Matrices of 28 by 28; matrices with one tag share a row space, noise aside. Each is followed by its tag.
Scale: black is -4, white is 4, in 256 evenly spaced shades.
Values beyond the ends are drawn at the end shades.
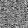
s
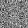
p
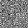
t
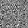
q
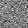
s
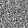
q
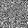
s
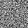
s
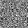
s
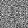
t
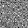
q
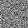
t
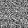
s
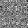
s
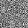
t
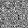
q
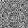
p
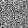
q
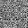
s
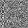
p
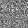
s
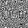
p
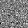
t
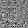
q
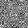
p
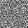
s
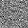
p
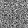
s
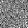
t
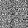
t
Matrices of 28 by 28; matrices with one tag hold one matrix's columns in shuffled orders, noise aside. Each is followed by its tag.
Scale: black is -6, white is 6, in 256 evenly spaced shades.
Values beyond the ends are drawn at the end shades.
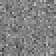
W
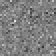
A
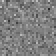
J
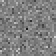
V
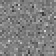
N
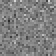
J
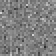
W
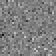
V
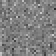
W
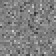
N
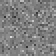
A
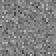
N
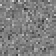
J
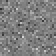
V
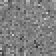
W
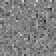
J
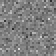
V
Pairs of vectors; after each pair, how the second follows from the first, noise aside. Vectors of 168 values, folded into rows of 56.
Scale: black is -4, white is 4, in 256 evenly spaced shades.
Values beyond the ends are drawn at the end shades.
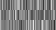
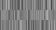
negated, shrunk.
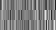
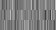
negated, shrunk.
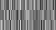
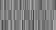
wrapped around, negated, shrunk.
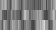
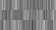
shrunk.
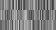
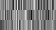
copied.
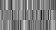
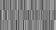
wrapped around, shrunk.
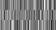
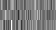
wrapped around, partly zeroed.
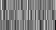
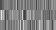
wrapped around, partly zeroed.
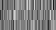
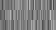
shrunk.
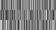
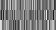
copied.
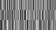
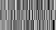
reversed, negated.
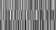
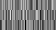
copied.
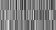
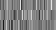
wrapped around, partly zeroed.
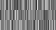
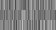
wrapped around, negated, shrunk.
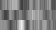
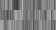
wrapped around, negated, shrunk.
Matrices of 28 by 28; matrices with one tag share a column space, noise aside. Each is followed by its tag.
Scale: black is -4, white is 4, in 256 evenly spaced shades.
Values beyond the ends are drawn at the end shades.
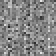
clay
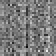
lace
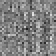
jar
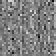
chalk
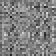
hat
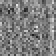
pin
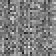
clay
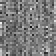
jar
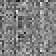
chalk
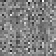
chalk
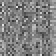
hat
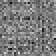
clay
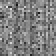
hat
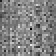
lace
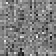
jar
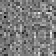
hat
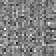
lace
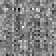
pin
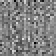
chalk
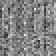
pin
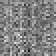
lace
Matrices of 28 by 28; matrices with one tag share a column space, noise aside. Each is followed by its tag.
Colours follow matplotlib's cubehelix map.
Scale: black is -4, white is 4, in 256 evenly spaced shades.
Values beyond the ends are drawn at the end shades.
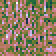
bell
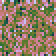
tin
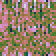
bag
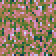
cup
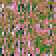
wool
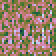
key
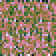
cup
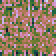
tin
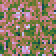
wool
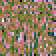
cup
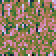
bag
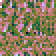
bag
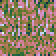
bag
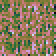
wool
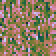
bell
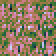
wool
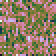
cup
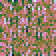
tin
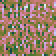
wool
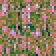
wool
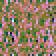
cup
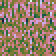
bell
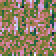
bag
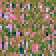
wool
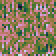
wool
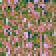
cup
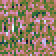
key
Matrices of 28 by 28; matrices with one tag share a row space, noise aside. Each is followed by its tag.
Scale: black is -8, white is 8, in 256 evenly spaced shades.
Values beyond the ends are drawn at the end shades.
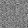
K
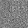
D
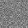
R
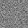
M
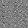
M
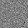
D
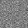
K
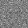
R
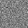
K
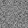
M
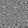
M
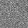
K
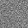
R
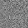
D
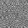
K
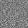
K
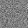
K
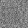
M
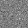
R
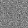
R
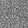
K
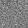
M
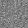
M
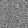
K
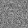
R
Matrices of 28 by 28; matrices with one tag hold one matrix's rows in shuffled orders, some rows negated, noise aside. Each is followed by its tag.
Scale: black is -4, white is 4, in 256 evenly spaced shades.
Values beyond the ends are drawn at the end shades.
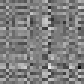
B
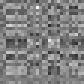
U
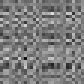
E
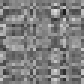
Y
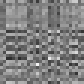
U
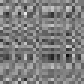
E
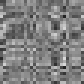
Y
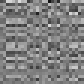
U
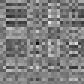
U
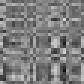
Y
